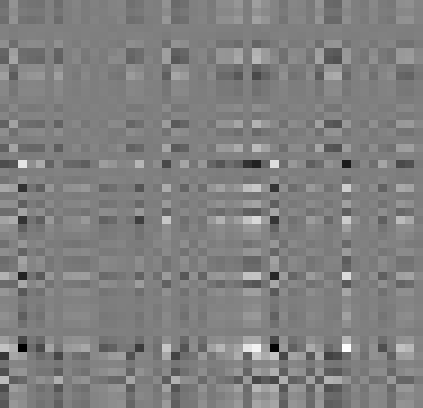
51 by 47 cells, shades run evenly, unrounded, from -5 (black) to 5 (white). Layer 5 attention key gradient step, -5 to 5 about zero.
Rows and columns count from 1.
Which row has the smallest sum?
21
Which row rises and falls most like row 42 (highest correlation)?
31
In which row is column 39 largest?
44
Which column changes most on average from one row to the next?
29
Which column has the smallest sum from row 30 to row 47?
3
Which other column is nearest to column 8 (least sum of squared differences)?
40
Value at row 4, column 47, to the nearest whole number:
0
